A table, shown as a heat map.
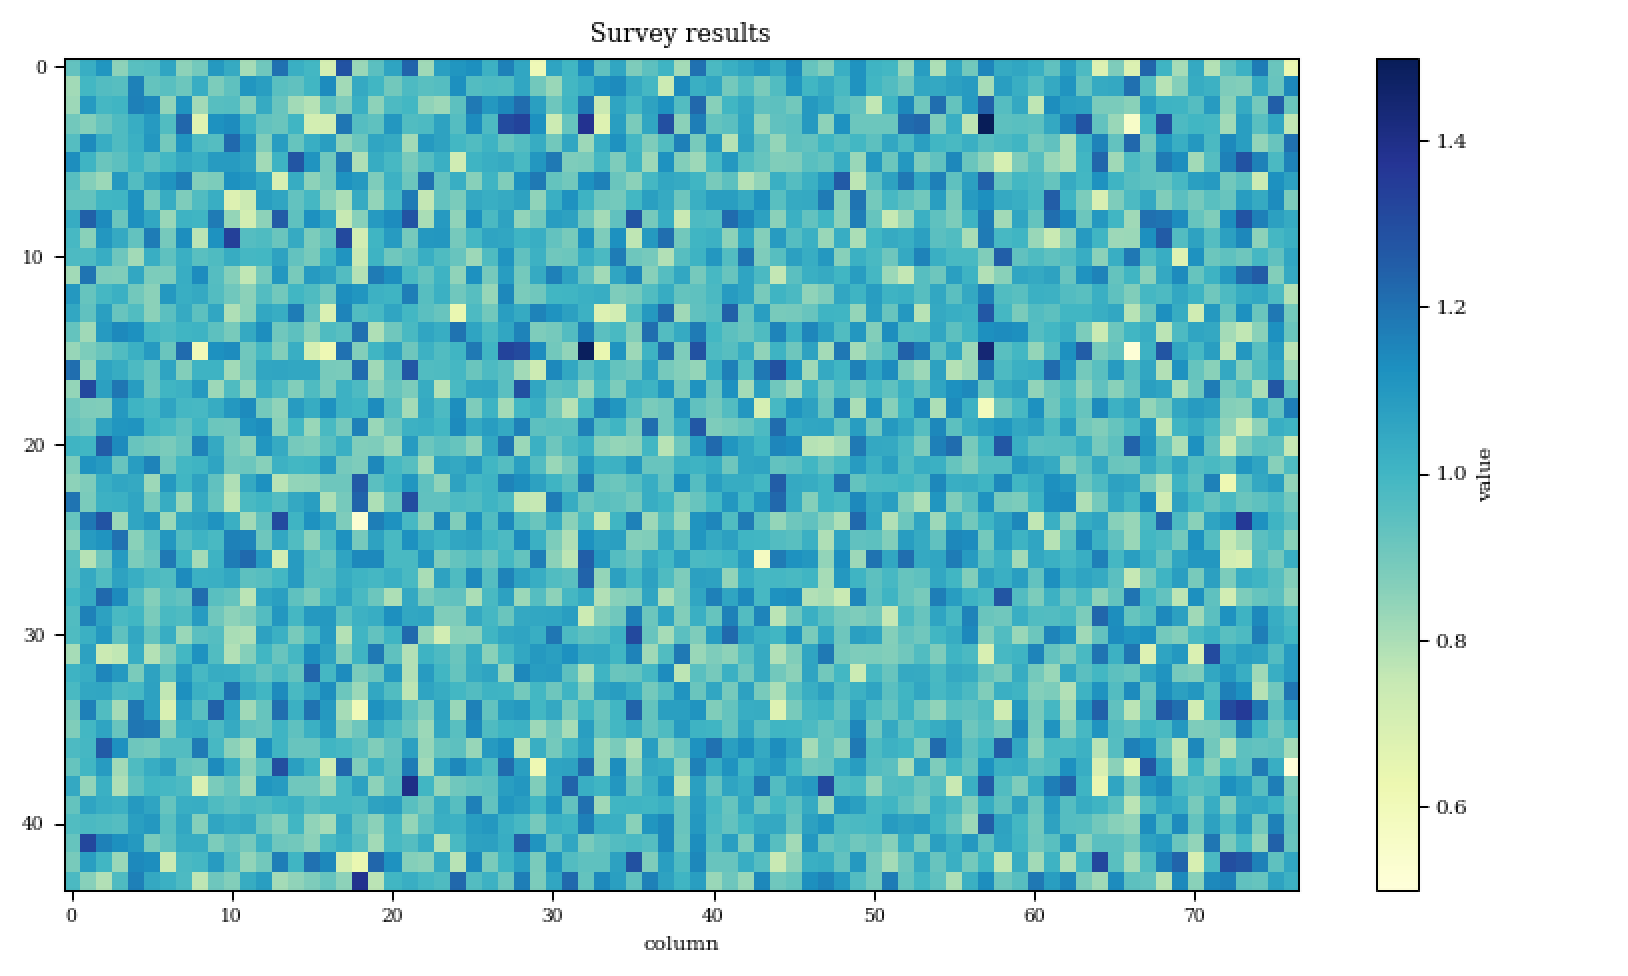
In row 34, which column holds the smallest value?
18
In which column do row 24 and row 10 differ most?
73
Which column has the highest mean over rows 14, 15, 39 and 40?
32
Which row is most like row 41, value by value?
17
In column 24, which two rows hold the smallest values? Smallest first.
13, 5
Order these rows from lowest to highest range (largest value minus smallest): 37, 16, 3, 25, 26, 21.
21, 25, 16, 26, 37, 3
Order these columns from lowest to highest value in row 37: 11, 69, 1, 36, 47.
69, 11, 47, 1, 36
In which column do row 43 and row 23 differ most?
28
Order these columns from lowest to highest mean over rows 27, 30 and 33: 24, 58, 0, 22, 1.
22, 24, 0, 58, 1
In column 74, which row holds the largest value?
11
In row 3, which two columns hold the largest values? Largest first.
57, 32
